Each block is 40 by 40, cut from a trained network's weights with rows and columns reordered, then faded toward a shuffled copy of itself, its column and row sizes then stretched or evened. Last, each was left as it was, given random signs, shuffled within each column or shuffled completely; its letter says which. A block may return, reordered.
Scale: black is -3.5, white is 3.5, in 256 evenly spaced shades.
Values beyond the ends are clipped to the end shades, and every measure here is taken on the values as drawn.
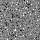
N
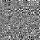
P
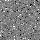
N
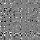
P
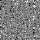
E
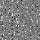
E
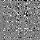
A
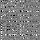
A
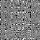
P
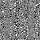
E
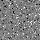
N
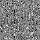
E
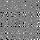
P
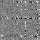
A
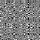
P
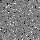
N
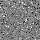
N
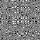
P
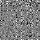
A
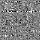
A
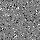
N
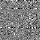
A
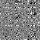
A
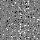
E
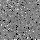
N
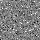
N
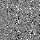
E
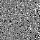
E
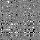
P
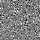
E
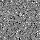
N
